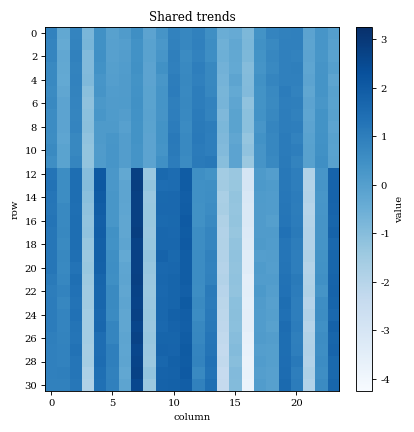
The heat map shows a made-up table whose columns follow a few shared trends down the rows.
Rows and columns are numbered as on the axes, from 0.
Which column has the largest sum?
7
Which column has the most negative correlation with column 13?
3
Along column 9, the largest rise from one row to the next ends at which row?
12
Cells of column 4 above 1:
19
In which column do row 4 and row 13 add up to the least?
16
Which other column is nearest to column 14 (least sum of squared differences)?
21
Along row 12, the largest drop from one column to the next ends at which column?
8
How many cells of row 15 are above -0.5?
18
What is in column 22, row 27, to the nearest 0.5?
0.5
